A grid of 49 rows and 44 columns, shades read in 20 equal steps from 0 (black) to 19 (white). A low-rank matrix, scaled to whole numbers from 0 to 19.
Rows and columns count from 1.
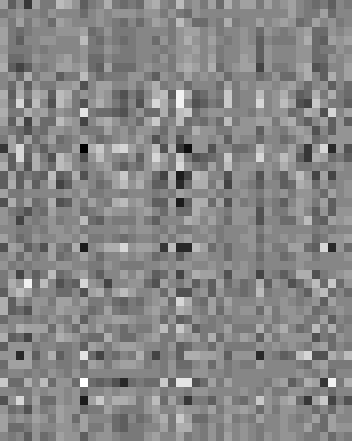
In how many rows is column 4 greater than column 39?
12
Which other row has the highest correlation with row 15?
24
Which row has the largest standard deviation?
17
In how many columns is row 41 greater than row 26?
13
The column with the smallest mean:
4
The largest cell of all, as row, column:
43, 11
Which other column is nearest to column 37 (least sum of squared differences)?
19
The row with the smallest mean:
20
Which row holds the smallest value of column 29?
21
